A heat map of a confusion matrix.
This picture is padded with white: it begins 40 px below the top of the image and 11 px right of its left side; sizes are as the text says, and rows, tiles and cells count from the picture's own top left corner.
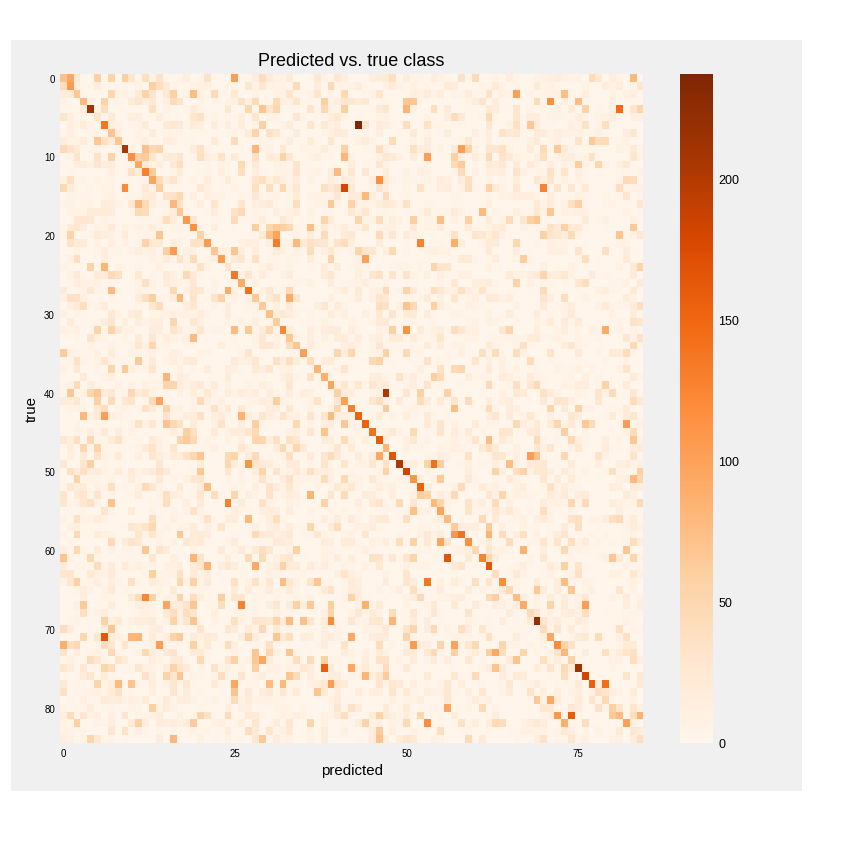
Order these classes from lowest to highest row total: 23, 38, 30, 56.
30, 38, 23, 56
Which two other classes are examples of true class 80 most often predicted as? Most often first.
56, 13
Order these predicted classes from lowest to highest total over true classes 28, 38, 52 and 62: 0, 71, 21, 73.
0, 71, 73, 21
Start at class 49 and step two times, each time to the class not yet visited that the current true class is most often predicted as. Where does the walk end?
24
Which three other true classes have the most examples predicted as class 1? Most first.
0, 40, 20
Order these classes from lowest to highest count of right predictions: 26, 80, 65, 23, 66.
65, 80, 66, 26, 23
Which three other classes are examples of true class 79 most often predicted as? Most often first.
71, 69, 25
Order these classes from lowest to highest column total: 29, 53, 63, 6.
63, 53, 29, 6
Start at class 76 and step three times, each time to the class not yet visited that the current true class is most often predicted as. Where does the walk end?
53
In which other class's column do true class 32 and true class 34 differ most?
50
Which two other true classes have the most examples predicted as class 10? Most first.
71, 77
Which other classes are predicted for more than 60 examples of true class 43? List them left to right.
3, 6, 26, 39
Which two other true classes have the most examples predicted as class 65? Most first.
49, 32
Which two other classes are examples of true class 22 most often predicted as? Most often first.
16, 25
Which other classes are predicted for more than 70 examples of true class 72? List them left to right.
0, 14, 51, 57
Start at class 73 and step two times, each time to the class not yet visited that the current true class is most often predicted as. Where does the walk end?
13
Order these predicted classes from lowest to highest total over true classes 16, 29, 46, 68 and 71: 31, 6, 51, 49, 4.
49, 4, 51, 31, 6
